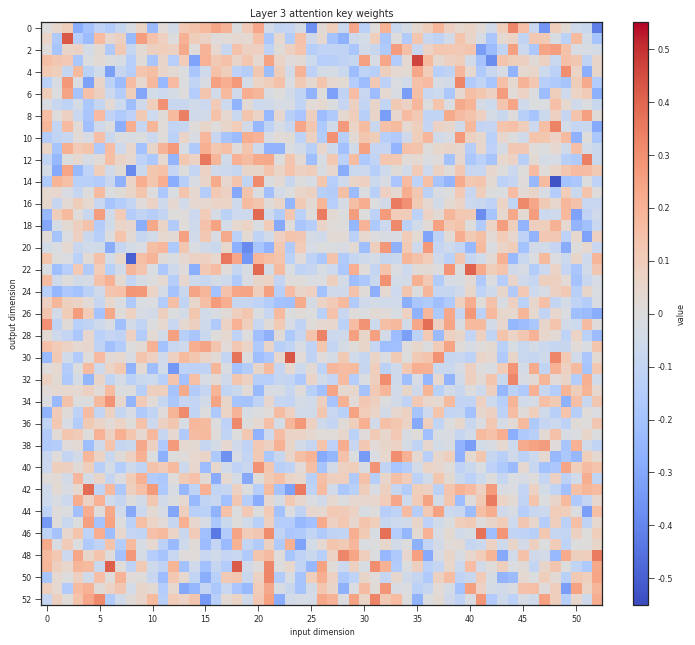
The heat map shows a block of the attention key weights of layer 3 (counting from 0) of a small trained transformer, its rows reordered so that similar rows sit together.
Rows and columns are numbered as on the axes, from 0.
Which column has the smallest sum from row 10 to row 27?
50
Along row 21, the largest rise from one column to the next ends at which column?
9
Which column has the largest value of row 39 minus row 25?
34
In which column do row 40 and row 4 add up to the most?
49
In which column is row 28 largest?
26
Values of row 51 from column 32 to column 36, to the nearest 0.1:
0.3 0 0 -0.1 -0.1
